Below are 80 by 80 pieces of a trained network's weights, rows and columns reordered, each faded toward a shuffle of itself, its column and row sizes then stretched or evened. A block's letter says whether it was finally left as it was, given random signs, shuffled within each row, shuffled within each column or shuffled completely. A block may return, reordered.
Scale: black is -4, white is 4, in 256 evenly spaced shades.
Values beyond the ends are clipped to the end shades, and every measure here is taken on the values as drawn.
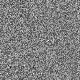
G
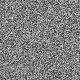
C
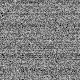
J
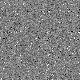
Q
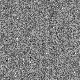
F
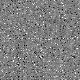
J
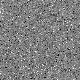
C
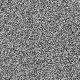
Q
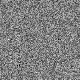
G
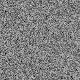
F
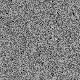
F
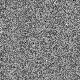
F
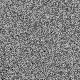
C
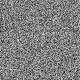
C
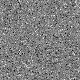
C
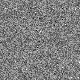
G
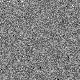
G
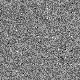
G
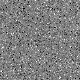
F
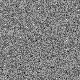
F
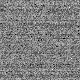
J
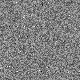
Q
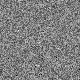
Q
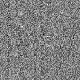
J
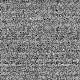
J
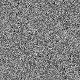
G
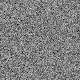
C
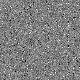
F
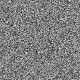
G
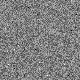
G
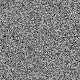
F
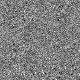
G
